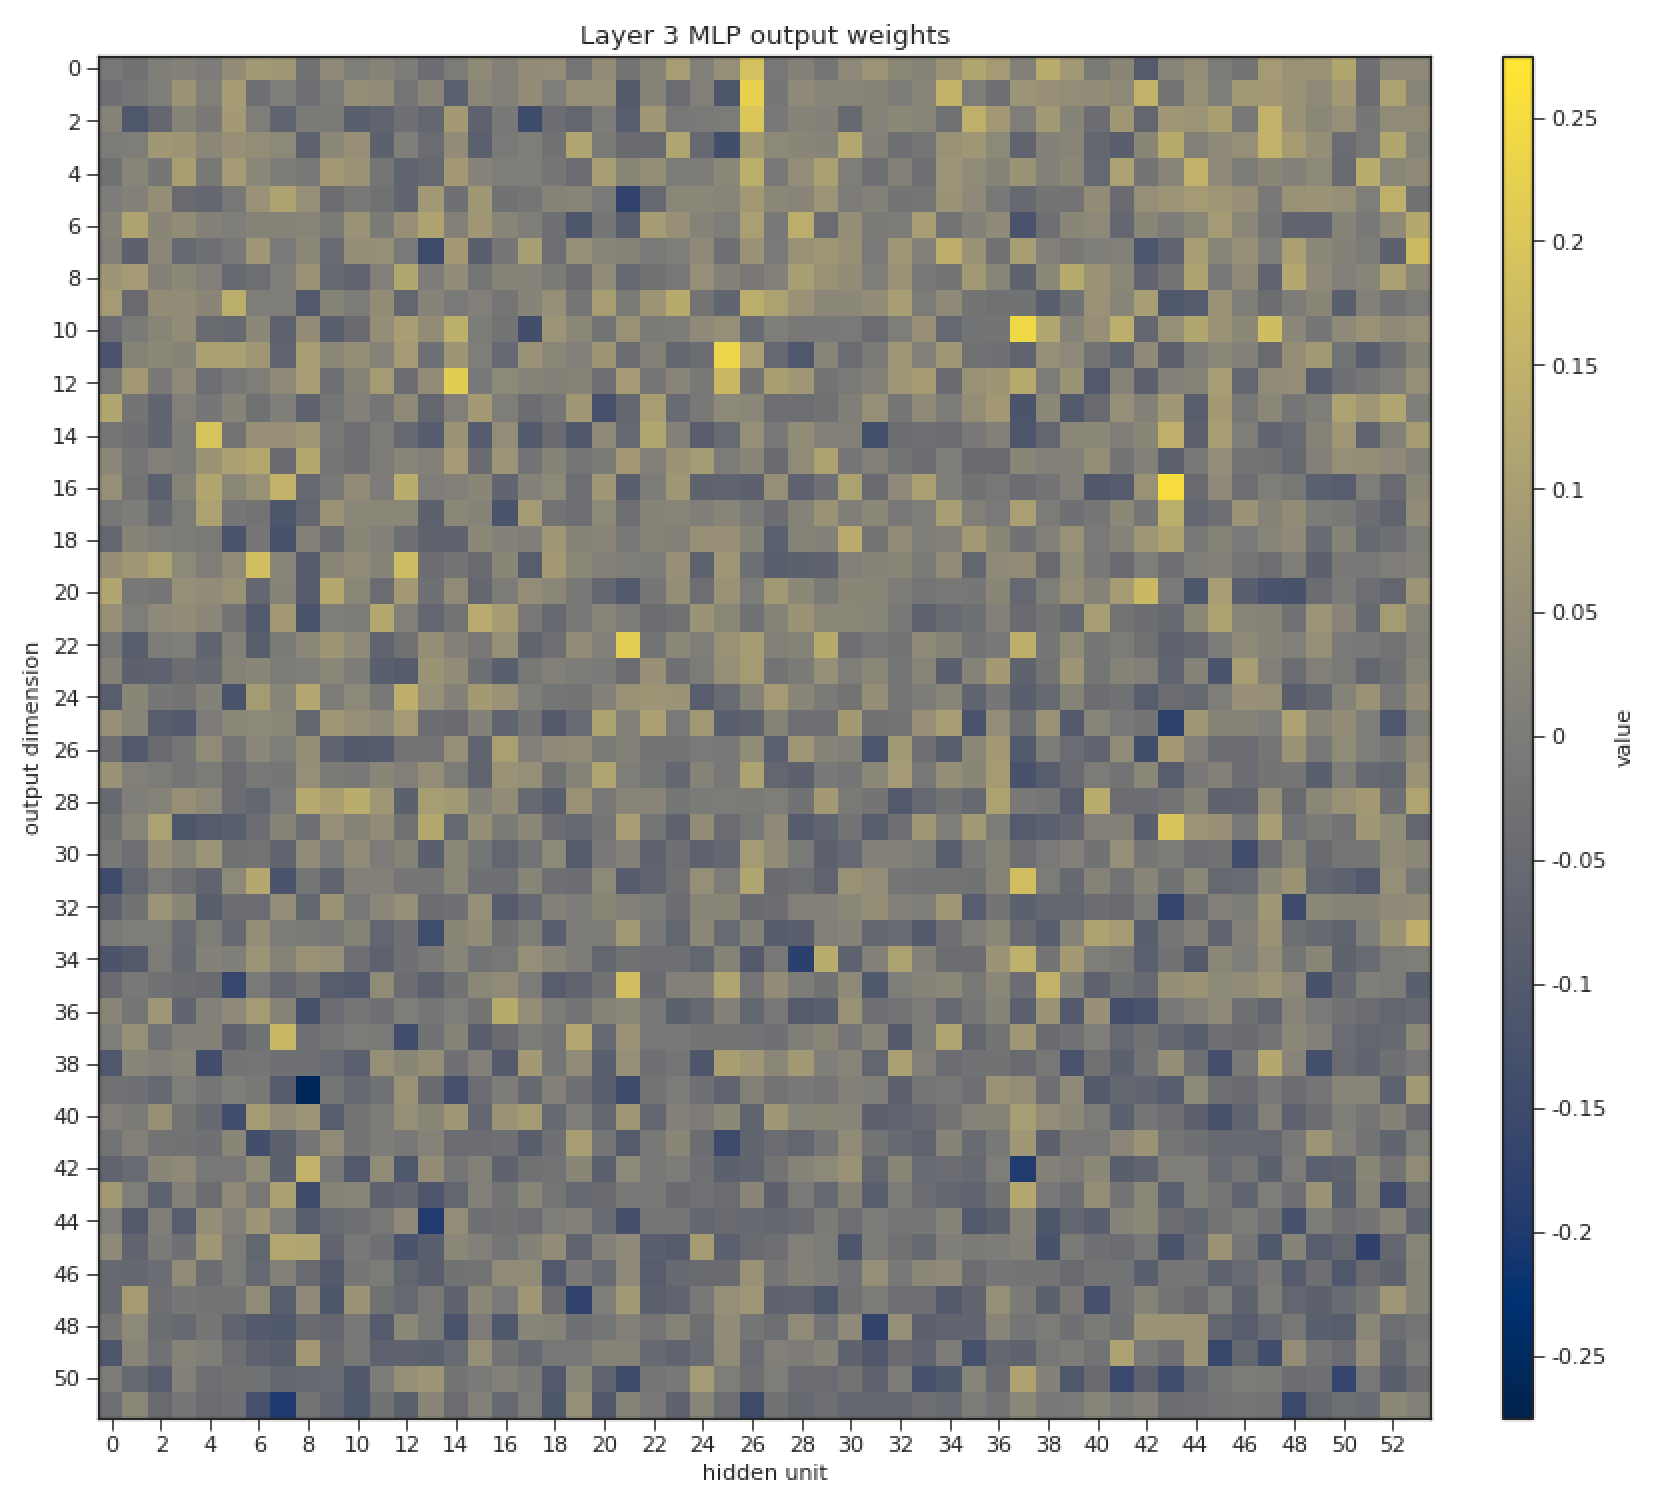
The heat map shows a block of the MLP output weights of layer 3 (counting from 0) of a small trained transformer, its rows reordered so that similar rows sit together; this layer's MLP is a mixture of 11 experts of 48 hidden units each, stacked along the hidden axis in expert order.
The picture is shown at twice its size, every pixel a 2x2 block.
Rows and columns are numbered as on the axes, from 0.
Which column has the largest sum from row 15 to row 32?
53
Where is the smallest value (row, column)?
39, 8
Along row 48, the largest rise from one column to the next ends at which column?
32
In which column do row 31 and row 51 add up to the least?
7
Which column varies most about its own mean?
37
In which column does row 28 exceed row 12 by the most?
40
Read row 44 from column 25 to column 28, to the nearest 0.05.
-0.05 -0.05 -0.05 -0.05
